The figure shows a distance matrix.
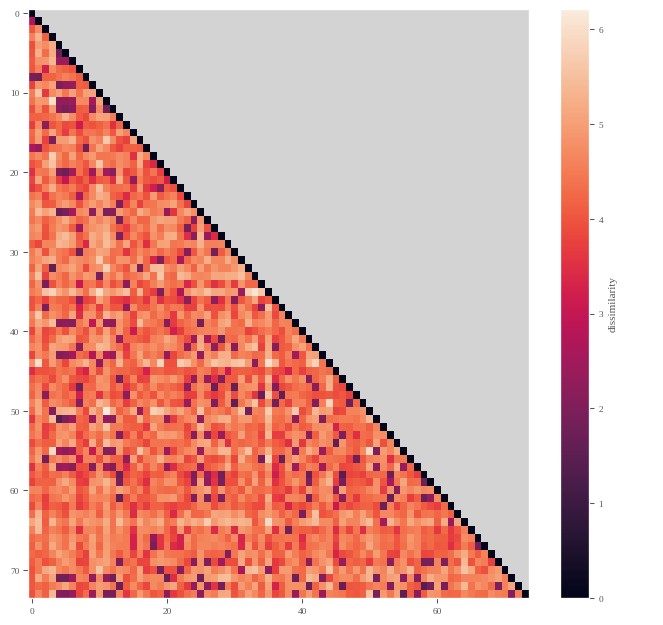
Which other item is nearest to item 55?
73
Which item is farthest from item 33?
35
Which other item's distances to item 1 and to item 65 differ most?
38
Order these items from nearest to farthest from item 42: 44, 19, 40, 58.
58, 19, 40, 44
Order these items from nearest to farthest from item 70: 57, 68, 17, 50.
17, 57, 68, 50
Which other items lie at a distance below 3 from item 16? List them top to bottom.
3, 32, 50
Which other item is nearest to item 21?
15
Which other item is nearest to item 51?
4
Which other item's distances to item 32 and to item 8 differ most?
1
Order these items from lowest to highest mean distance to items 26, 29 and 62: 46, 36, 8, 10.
46, 8, 36, 10
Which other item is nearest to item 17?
8
